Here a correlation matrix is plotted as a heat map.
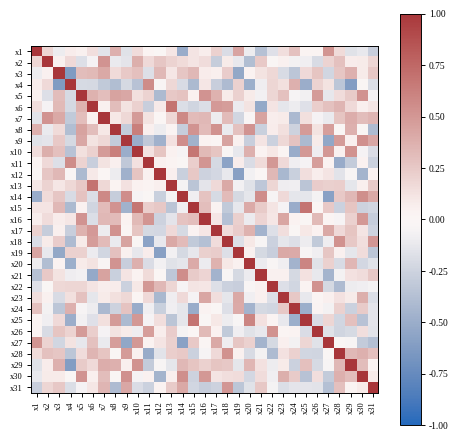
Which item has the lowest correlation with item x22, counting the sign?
x28
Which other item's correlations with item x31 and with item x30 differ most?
x16
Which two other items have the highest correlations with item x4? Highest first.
x11, x24
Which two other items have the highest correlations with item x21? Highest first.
x14, x7
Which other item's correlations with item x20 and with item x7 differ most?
x2
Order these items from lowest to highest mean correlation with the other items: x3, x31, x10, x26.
x31, x26, x3, x10
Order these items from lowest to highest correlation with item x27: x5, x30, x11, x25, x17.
x30, x5, x11, x25, x17
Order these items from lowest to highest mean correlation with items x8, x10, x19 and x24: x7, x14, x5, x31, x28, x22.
x31, x14, x22, x7, x28, x5
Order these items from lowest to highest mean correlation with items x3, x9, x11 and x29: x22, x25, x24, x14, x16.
x24, x25, x22, x16, x14
